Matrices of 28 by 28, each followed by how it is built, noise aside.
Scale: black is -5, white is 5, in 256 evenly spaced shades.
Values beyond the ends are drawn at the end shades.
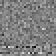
uneven rows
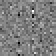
uneven columns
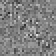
block diagonal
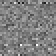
uneven rows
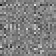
low rank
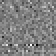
uneven rows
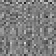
low rank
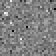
sparse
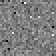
sparse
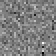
uneven columns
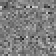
uneven rows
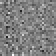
uneven columns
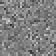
block diagonal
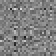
low rank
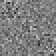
block diagonal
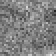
smooth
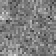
smooth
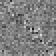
block diagonal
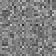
low rank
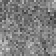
smooth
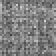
blocks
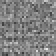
blocks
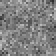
smooth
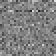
uneven rows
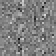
uneven columns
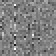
uneven columns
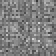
blocks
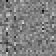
uneven columns
